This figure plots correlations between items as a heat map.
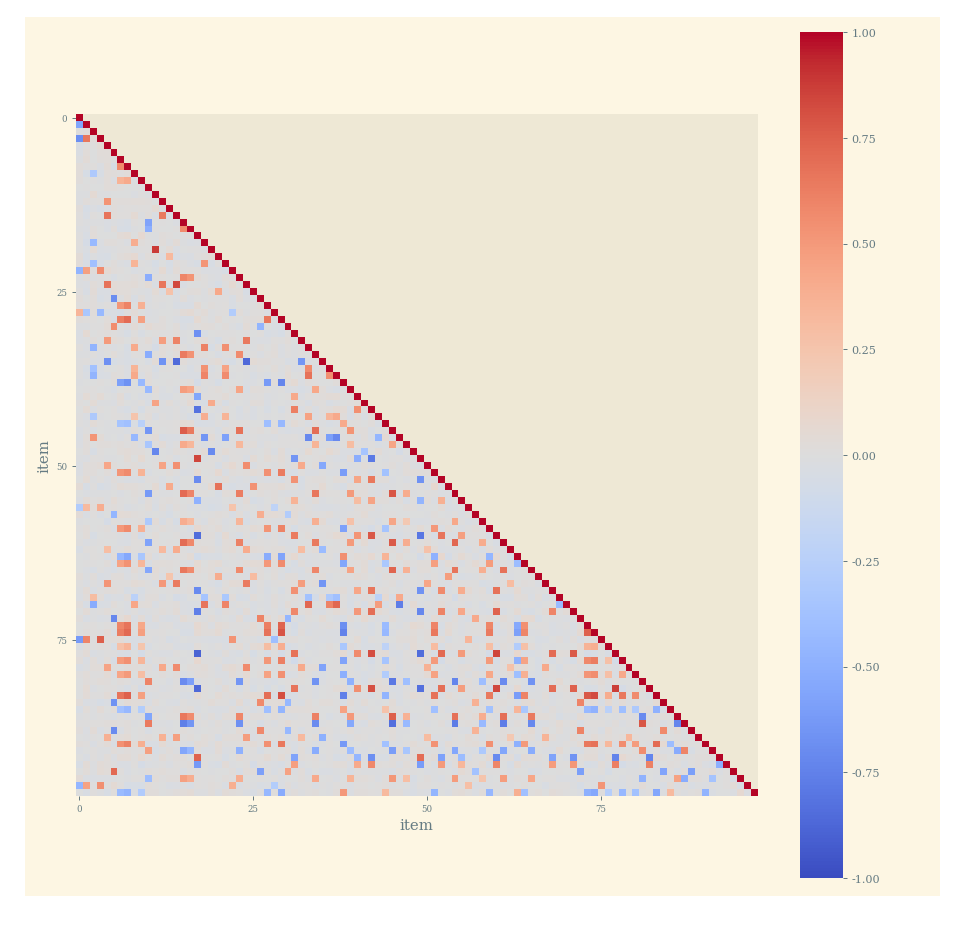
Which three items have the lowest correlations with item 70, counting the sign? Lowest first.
46, 2, 69
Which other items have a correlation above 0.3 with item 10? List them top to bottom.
81, 87, 91
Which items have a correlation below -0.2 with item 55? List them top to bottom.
17, 49, 92
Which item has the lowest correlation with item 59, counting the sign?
38
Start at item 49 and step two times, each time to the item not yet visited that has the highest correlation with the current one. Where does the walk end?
92
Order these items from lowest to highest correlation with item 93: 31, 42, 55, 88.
88, 55, 31, 42
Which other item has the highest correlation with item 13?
53
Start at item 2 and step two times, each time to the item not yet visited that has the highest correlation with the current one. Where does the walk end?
69
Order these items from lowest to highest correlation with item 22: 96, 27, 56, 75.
27, 56, 96, 75
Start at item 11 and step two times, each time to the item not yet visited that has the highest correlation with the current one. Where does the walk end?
41
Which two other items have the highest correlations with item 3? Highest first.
75, 1
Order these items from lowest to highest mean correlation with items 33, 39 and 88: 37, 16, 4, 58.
4, 58, 16, 37
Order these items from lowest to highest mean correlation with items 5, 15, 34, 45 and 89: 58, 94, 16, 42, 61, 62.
42, 62, 94, 58, 16, 61
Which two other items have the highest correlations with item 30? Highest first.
5, 94
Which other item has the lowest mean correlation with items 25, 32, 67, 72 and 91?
35
